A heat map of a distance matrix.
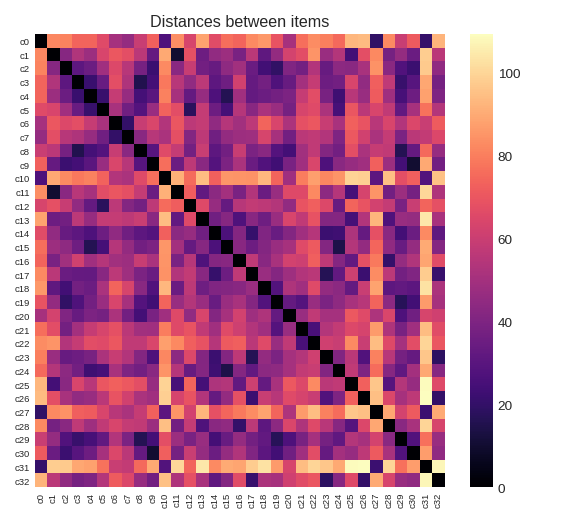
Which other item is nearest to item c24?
c15
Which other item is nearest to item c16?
c28
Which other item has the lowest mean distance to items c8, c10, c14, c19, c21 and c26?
c29
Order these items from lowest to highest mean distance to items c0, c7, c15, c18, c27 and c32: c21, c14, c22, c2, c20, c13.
c14, c20, c2, c13, c21, c22
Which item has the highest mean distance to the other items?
c31
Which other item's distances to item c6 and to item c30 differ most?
c9
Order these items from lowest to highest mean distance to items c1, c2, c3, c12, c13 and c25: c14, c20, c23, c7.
c14, c23, c20, c7
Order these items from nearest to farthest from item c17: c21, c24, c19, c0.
c24, c19, c21, c0
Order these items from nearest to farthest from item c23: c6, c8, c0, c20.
c8, c20, c6, c0
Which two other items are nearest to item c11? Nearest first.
c1, c25
